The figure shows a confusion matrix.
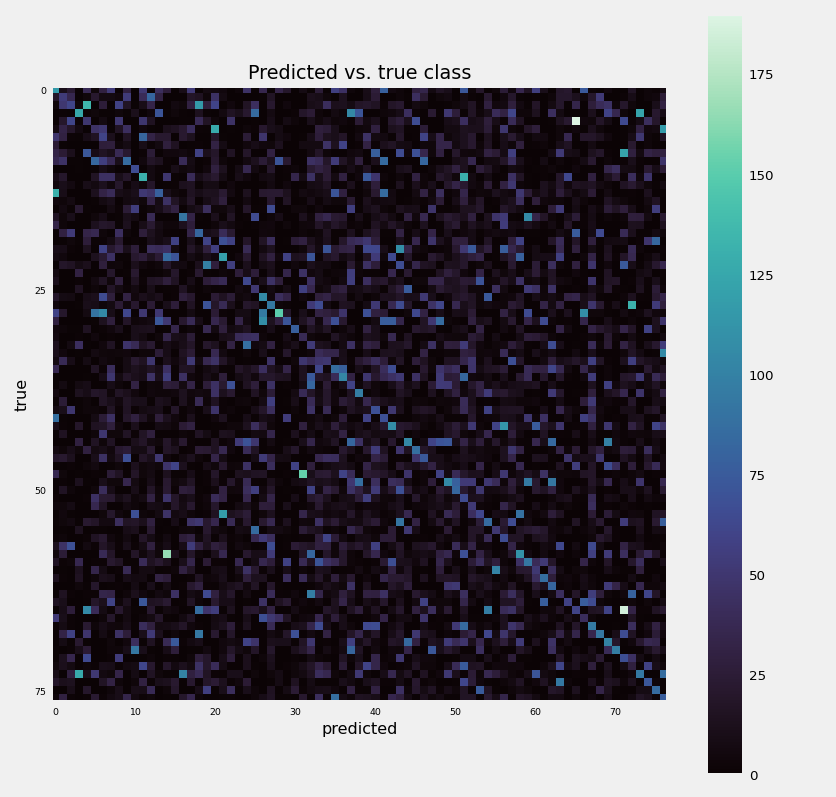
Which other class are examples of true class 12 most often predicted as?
57
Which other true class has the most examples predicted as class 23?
44
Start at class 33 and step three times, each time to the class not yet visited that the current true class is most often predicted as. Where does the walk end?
36
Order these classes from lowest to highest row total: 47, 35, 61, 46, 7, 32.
7, 61, 47, 46, 32, 35
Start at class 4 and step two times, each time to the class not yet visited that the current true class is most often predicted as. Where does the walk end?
71
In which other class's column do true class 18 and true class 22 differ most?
19
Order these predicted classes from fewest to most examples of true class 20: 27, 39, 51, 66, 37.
66, 27, 37, 51, 39
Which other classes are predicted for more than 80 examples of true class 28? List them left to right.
5, 6, 26, 66
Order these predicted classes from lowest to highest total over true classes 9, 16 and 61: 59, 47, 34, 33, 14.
47, 14, 34, 33, 59
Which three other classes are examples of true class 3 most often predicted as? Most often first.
73, 37, 25
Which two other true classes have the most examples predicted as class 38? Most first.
49, 3
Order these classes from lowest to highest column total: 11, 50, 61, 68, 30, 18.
30, 68, 61, 18, 11, 50
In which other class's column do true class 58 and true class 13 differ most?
14
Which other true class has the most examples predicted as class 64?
11
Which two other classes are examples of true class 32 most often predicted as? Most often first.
24, 62
